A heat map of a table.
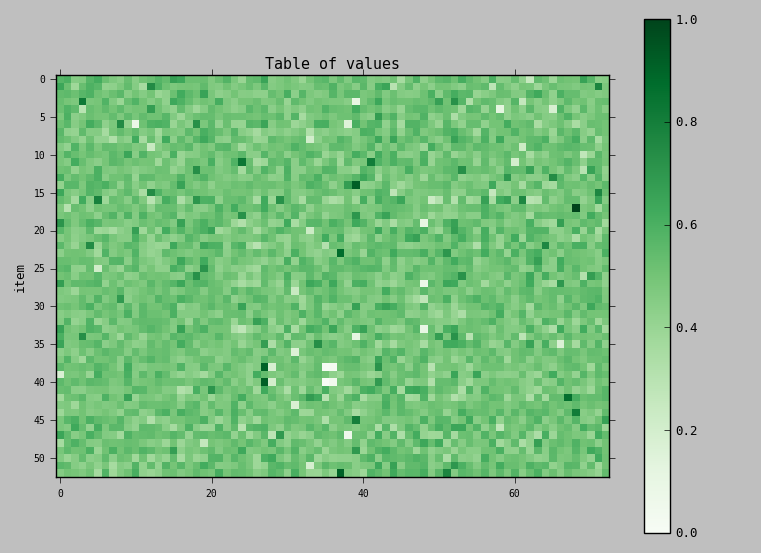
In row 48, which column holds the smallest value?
19
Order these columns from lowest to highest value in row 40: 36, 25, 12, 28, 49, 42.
36, 28, 49, 25, 12, 42
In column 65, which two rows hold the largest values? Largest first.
13, 39
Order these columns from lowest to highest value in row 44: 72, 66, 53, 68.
66, 72, 53, 68
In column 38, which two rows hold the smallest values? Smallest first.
47, 6
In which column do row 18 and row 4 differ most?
58
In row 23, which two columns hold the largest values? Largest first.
37, 51
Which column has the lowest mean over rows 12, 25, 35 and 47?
38
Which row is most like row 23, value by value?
52
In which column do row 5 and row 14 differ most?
39
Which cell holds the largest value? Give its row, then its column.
17, 68
